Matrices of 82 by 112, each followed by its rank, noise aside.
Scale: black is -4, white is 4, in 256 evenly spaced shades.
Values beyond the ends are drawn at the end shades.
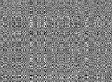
three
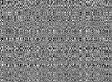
four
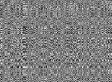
five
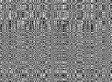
three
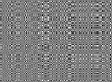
two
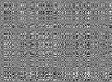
three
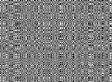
two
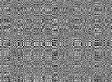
two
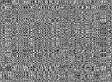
five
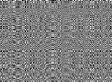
three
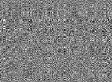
six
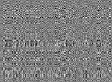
four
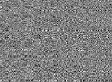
six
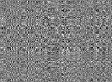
five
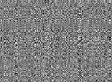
six
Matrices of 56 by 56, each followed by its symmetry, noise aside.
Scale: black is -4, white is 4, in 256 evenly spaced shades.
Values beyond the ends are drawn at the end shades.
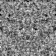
mirrored left to right.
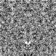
mirrored left to right.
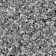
symmetric.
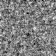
antisymmetric.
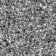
antisymmetric.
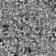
symmetric across the other diagonal.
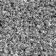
antisymmetric.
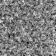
no symmetry.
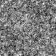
symmetric.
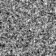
antisymmetric.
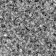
symmetric across the other diagonal.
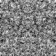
mirrored left to right.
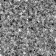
antisymmetric.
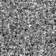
antisymmetric.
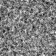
no symmetry.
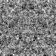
mirrored left to right.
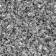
antisymmetric.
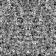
mirrored left to right.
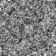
symmetric.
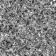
no symmetry.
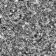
symmetric.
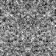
mirrored left to right.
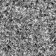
symmetric across the other diagonal.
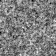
symmetric.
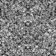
mirrored left to right.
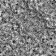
symmetric across the other diagonal.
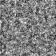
no symmetry.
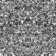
mirrored left to right.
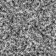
antisymmetric.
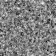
no symmetry.
